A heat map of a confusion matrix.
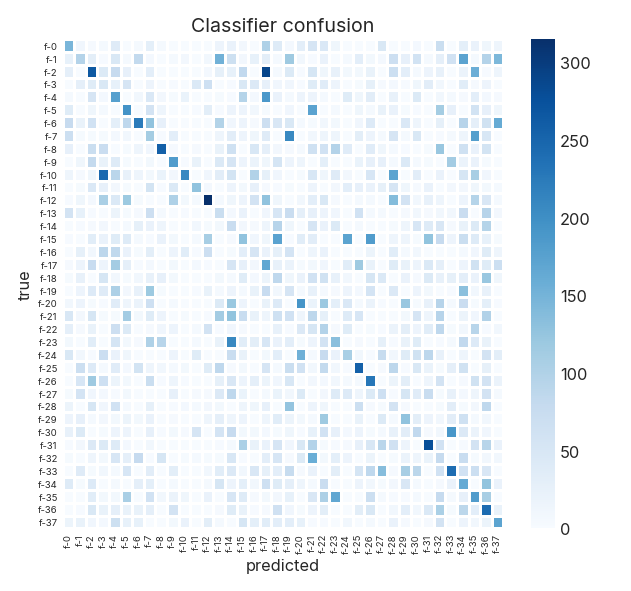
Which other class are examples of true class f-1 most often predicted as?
f-34
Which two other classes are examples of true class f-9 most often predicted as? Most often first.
f-33, f-2
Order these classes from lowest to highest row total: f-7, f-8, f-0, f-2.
f-0, f-7, f-8, f-2
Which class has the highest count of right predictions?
f-12
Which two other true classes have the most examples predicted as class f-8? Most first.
f-23, f-32
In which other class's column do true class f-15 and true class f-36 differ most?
f-24
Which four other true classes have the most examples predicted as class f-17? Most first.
f-2, f-4, f-12, f-0
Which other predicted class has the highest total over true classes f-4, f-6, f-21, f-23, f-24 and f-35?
f-14
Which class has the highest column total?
f-36
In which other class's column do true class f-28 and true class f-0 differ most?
f-19
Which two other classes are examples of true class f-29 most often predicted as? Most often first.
f-22, f-34
